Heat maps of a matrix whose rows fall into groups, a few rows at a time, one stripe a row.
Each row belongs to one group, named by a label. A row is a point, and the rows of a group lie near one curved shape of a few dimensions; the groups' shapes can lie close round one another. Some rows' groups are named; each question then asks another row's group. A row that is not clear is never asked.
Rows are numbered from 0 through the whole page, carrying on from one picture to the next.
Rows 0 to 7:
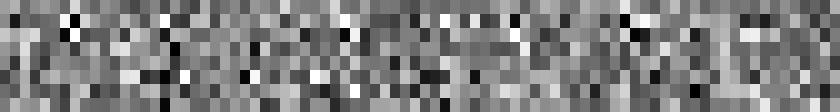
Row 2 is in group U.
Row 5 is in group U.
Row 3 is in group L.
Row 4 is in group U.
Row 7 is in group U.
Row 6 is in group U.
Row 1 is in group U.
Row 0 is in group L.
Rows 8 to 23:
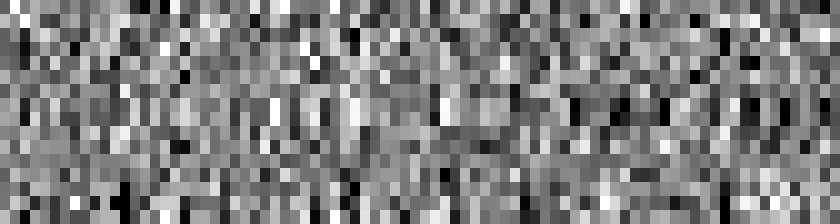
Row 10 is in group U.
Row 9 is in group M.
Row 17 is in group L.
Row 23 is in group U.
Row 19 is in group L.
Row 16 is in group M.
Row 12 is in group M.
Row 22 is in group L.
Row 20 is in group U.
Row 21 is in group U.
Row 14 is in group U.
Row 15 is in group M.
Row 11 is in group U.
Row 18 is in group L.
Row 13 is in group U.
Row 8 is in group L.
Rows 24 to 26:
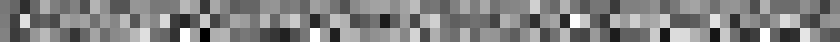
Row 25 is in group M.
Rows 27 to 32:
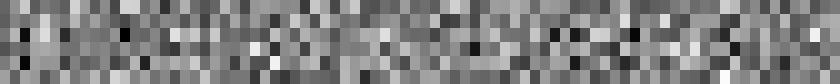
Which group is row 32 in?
L
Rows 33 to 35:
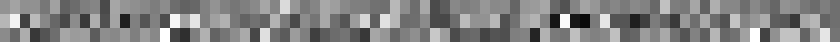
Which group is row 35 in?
L
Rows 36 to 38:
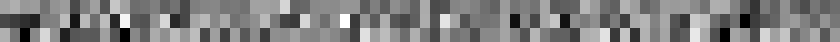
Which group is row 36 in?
L
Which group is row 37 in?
U
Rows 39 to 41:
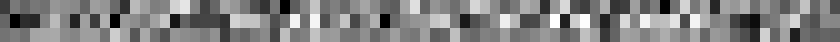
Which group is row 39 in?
L
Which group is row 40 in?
M
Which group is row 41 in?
L
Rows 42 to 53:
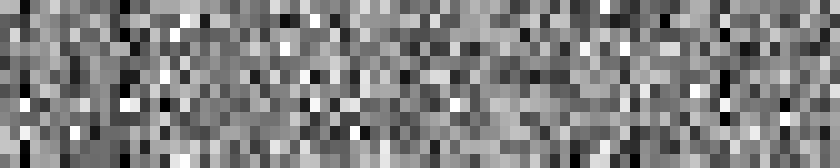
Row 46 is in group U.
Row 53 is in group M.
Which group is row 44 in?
L
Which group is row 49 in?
U
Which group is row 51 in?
U
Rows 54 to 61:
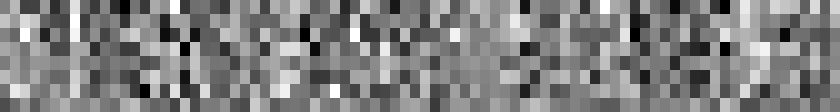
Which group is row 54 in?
L
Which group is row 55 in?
U
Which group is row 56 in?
U
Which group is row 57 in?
U
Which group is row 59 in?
U
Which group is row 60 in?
L
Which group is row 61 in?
U
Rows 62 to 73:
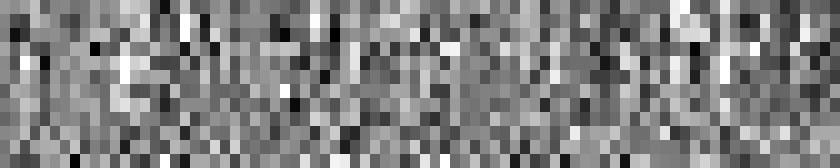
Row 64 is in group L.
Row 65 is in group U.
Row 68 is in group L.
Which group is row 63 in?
L
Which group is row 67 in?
M
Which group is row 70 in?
U
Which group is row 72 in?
U
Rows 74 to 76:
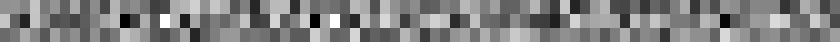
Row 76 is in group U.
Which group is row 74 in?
M
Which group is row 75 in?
U
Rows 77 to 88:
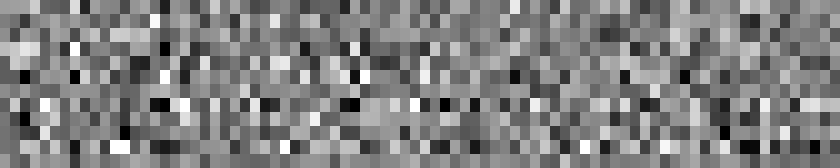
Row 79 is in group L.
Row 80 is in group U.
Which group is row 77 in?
U
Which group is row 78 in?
M
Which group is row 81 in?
L
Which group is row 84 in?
U
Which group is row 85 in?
M
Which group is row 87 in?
L
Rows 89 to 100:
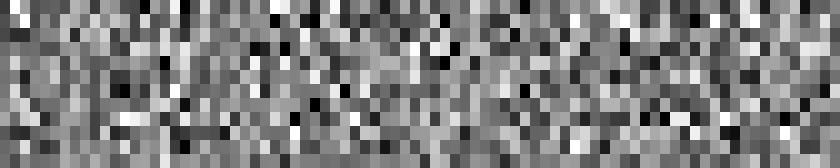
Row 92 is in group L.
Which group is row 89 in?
L
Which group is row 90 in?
M
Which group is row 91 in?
U
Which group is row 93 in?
U
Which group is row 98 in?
M
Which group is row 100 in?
L
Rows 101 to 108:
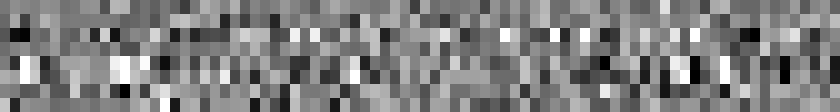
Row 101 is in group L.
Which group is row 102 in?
U
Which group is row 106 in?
M
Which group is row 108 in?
L
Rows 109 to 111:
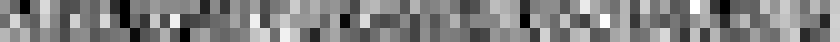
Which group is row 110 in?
L
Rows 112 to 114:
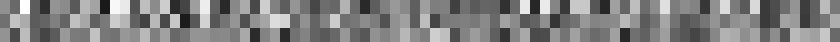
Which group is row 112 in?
L
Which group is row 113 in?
L
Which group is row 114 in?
L
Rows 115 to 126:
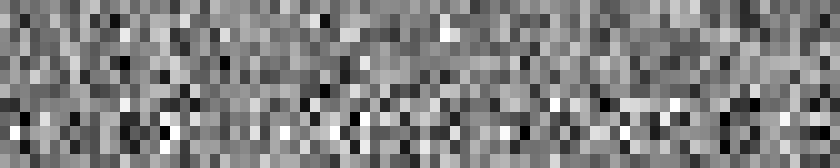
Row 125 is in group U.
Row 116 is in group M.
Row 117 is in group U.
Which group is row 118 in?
L
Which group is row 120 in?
U
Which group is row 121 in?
U
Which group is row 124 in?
L
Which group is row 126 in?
U
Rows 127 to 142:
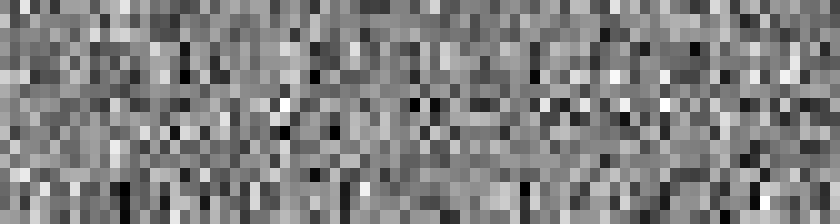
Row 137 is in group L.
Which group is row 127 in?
M
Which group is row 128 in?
L
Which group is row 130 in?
U
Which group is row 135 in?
M
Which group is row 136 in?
L
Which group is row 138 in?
L
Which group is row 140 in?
L
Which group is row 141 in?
L
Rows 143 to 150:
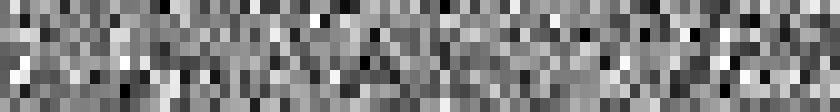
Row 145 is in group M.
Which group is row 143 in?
U
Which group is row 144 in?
M
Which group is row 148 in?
L
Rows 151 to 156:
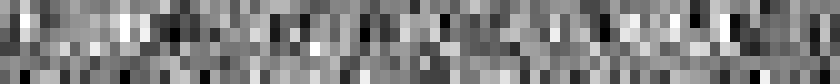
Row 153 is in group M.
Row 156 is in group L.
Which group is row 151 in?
M
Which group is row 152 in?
M
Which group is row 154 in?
U
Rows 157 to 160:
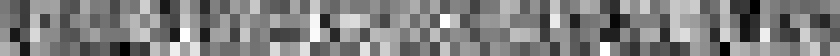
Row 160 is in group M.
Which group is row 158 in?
M
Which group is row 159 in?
L
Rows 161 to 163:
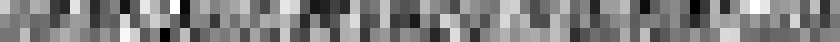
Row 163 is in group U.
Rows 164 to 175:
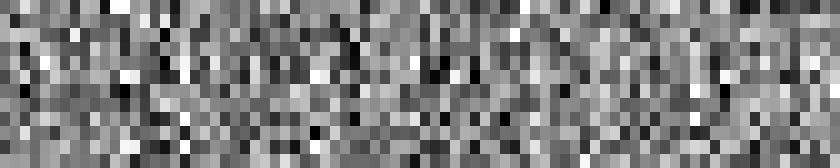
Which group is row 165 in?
L
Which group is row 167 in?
U
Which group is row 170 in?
M
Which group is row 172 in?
U
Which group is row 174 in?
U
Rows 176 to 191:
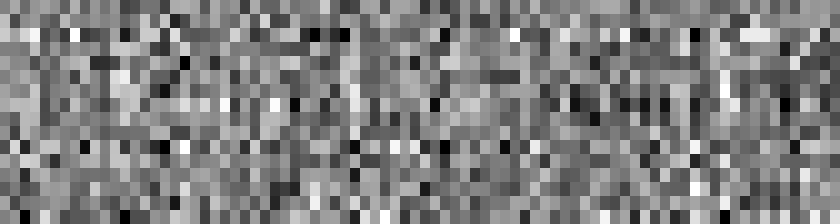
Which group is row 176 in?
U
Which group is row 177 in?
L
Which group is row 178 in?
U
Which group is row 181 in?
L
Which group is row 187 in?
M
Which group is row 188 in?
U
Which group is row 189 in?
U
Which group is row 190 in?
L
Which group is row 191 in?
M
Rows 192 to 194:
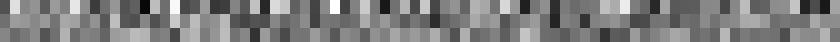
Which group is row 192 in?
L
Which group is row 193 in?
M
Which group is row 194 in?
L
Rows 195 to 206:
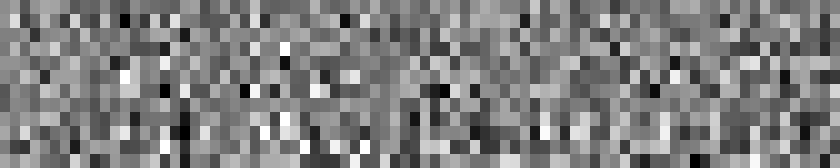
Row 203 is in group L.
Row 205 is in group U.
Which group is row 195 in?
L
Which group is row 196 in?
L
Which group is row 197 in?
U
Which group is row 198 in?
L
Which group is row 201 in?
U
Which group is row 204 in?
L
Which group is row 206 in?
U
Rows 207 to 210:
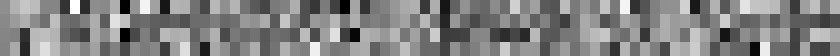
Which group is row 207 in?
U
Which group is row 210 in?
L
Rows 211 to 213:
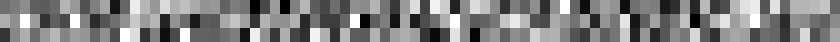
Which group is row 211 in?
L
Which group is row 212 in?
U
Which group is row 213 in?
U
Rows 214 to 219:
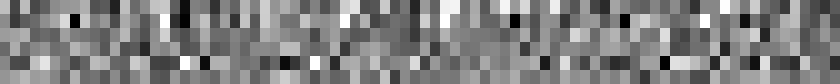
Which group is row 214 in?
U
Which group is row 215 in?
U
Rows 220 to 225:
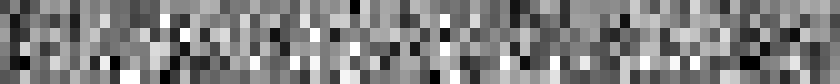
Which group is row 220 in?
U
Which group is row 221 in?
U
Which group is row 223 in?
U
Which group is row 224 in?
M
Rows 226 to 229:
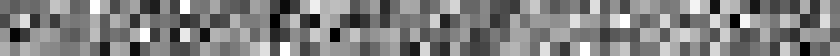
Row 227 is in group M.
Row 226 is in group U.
